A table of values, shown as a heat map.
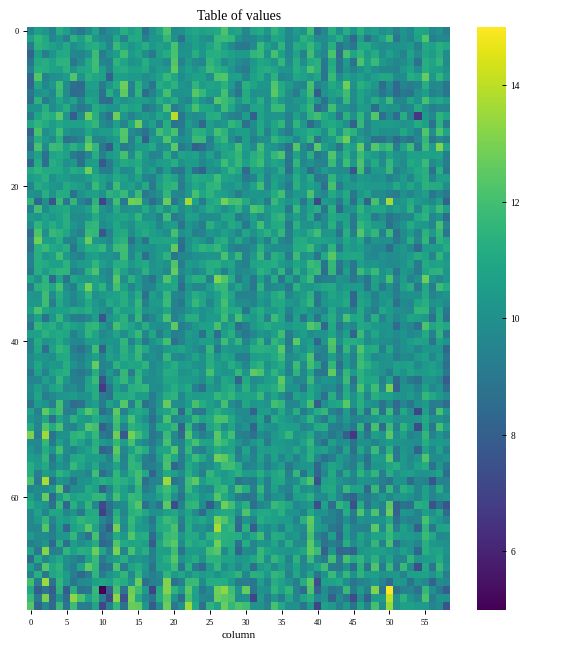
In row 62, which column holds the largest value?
50
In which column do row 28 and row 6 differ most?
6
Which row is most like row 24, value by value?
42
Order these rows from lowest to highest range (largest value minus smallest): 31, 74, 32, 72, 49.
31, 32, 49, 74, 72
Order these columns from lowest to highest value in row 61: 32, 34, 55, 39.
32, 39, 55, 34
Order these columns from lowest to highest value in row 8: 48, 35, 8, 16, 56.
16, 56, 48, 8, 35
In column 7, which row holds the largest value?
73
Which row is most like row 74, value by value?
22
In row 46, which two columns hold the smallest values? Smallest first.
10, 51
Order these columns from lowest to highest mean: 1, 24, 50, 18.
24, 18, 1, 50
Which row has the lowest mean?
61
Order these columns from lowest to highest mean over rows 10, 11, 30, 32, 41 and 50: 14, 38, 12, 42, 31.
31, 38, 14, 42, 12
